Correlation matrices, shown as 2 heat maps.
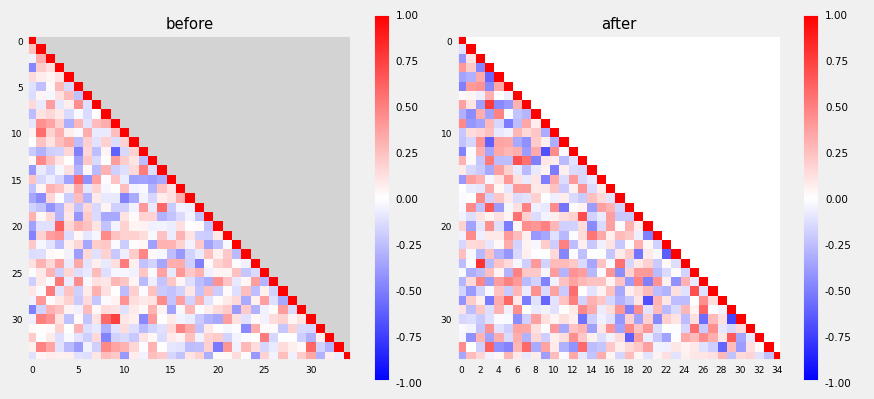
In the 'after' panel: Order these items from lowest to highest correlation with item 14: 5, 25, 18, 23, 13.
18, 25, 13, 23, 5
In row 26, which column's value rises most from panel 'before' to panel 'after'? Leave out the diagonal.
19
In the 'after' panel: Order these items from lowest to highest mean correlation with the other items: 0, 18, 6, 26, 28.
0, 28, 18, 26, 6
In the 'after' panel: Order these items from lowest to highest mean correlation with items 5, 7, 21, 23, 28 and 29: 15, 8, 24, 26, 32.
8, 24, 32, 15, 26
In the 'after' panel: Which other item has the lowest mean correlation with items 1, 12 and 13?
9
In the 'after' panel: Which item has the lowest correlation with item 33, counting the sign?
28
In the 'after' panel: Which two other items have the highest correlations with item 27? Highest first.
25, 12
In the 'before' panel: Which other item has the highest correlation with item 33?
30
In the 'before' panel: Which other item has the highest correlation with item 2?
27
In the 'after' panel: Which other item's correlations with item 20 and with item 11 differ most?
3
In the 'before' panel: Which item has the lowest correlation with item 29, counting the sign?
0
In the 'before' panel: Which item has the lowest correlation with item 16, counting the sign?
23
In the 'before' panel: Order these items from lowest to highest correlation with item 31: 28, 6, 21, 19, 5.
6, 21, 19, 28, 5
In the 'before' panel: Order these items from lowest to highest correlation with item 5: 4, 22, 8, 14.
14, 4, 8, 22
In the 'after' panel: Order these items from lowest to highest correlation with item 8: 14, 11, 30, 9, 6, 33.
33, 6, 14, 9, 11, 30
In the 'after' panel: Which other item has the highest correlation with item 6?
13
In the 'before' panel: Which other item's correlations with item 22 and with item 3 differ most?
20
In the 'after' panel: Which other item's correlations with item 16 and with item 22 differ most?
11
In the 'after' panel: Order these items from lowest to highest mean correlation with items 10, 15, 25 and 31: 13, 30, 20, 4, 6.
4, 30, 13, 20, 6
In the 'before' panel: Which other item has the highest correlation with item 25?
32
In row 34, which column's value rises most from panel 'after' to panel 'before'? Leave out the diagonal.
9
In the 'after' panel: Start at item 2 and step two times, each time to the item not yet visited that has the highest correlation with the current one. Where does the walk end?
17
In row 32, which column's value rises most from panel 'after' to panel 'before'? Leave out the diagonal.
18
